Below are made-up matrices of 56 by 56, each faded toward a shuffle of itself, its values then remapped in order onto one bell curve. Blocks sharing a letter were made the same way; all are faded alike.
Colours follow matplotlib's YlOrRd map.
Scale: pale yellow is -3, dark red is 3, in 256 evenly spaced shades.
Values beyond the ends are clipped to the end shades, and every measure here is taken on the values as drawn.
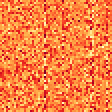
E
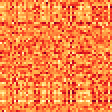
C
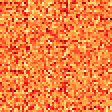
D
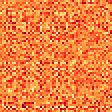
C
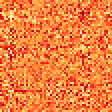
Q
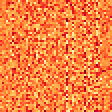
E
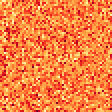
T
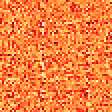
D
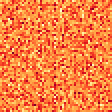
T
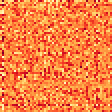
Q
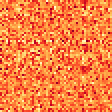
Q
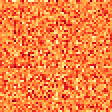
D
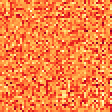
Q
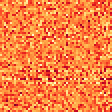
D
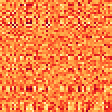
C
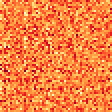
D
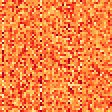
E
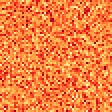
T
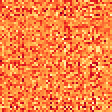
Q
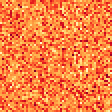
T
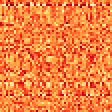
C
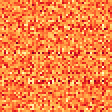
D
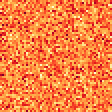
T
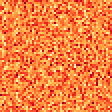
T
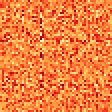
Q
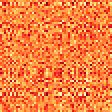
C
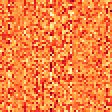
E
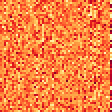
E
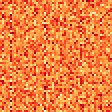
E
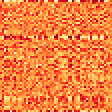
C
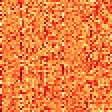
E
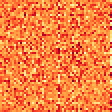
Q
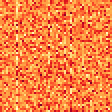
E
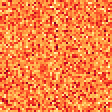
T
